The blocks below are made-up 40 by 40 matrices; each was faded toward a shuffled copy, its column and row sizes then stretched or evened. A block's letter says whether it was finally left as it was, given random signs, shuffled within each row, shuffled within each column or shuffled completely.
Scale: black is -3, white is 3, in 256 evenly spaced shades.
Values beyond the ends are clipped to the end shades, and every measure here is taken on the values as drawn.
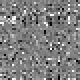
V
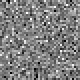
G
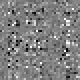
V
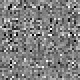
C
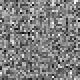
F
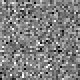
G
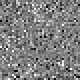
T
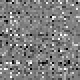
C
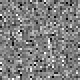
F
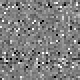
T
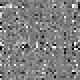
C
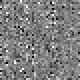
F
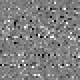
T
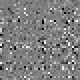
V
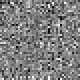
C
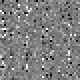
F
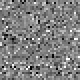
T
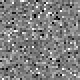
G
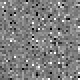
F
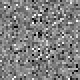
F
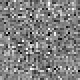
C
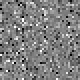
F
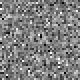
G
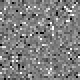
G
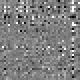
V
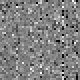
F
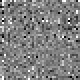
C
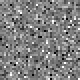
G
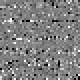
T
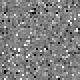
G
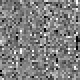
F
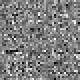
C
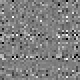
V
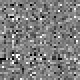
C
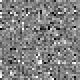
C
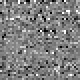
T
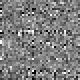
C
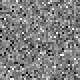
G
